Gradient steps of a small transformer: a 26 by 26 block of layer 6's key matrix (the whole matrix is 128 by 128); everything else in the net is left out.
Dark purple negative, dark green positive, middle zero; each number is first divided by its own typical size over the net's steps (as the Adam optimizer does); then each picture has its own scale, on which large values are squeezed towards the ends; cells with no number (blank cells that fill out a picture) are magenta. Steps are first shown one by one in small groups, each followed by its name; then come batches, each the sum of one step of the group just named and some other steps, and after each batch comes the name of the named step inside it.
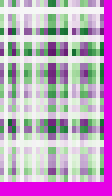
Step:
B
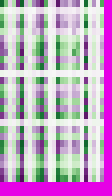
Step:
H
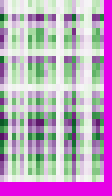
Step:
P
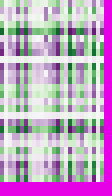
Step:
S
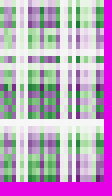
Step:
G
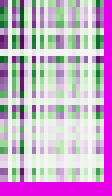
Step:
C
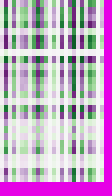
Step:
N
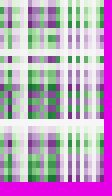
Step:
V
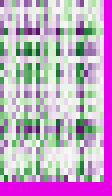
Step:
B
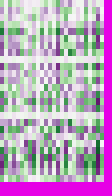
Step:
S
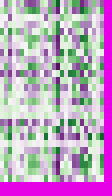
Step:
S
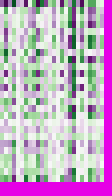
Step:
N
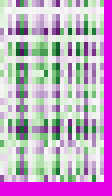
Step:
H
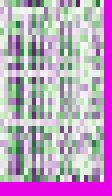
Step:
S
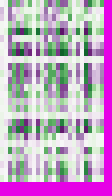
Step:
S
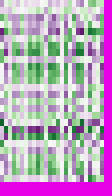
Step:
P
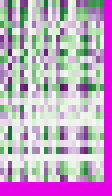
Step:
C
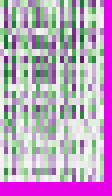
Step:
B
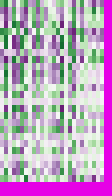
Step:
S
